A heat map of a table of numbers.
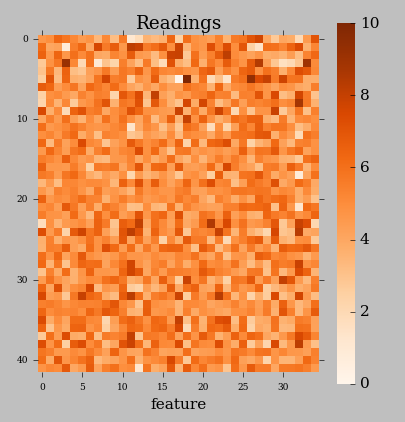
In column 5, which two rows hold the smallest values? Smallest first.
3, 4
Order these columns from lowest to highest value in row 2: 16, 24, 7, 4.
7, 24, 4, 16
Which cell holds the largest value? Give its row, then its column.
5, 18
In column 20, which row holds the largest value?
8
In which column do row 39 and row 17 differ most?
32
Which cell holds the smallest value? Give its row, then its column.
5, 17
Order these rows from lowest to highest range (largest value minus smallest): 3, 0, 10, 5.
10, 0, 3, 5
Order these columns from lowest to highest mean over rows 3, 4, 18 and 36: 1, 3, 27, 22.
1, 22, 27, 3
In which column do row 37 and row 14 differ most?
12
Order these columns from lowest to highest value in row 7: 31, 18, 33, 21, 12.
31, 18, 33, 21, 12
